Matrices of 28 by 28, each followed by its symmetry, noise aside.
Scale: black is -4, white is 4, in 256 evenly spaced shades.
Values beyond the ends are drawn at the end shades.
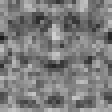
mirrored left to right.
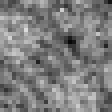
symmetric across the other diagonal.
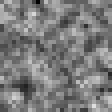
symmetric across the other diagonal.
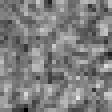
no symmetry.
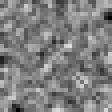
symmetric.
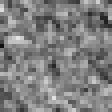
no symmetry.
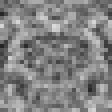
mirrored left to right.
